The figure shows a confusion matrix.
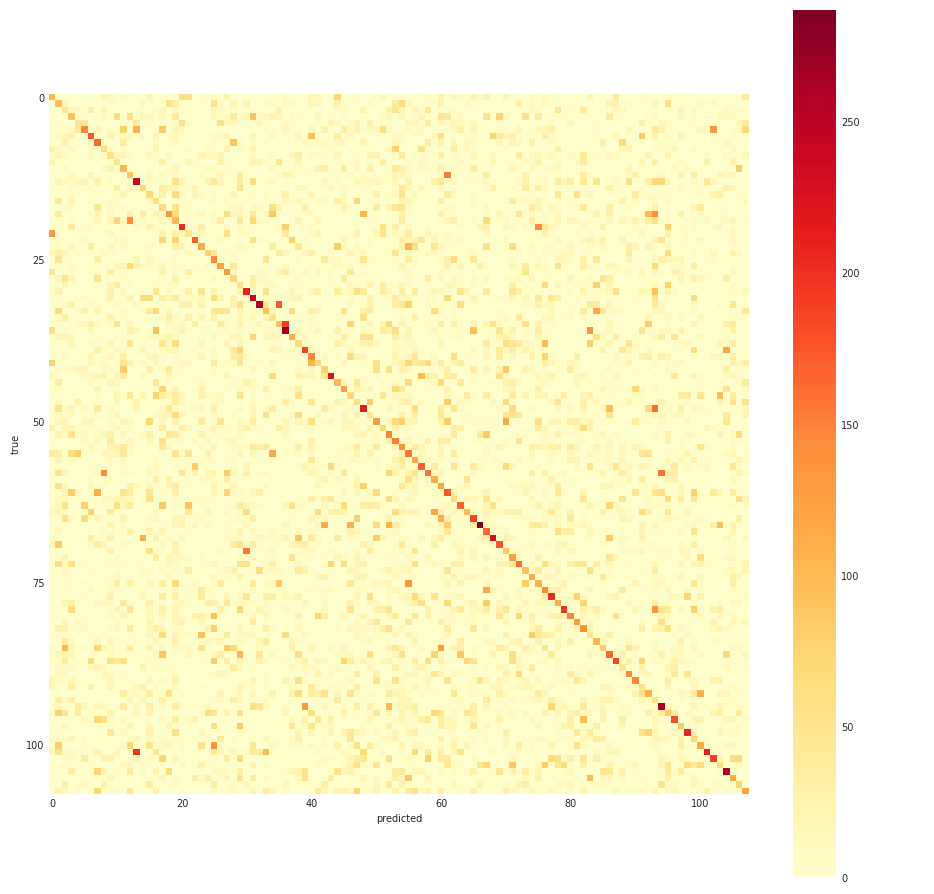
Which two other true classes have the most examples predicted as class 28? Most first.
7, 85
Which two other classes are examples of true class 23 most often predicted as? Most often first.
55, 44
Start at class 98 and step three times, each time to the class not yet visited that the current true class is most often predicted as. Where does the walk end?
25
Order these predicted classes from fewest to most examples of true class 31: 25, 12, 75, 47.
47, 12, 75, 25
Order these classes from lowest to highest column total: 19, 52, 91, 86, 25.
91, 86, 52, 25, 19
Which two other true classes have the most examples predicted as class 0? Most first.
21, 41
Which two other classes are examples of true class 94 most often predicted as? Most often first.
39, 52
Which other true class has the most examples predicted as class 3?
61
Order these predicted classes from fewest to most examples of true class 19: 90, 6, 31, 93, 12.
6, 90, 93, 31, 12
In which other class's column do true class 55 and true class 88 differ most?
34
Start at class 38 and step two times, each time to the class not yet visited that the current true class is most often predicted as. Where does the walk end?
67
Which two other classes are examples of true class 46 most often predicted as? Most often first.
103, 16
